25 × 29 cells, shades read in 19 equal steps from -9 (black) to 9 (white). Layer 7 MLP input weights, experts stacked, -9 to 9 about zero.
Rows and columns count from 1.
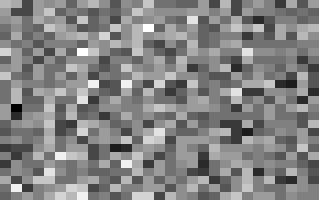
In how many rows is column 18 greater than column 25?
13
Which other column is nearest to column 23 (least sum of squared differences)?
25
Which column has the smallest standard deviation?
3
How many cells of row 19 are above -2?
19
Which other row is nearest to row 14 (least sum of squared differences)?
2
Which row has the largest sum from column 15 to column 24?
4
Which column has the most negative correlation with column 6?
15
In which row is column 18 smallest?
9
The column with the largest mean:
8
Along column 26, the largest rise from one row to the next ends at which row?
12
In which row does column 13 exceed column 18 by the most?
22
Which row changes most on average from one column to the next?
11
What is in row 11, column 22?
-1
